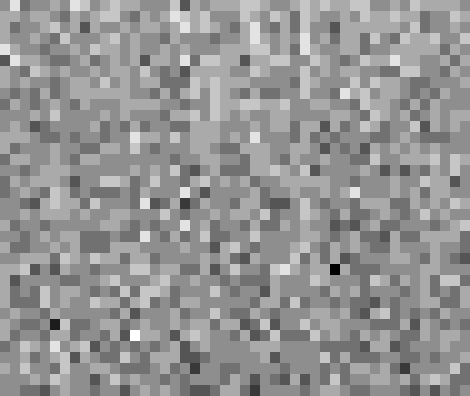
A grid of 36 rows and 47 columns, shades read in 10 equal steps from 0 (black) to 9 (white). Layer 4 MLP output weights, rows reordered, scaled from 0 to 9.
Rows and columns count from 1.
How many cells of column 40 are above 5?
13
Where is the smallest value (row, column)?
25, 34
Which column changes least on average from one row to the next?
23
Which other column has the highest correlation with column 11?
12
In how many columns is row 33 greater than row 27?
13
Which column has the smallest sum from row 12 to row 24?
39
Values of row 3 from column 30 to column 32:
4 7 5
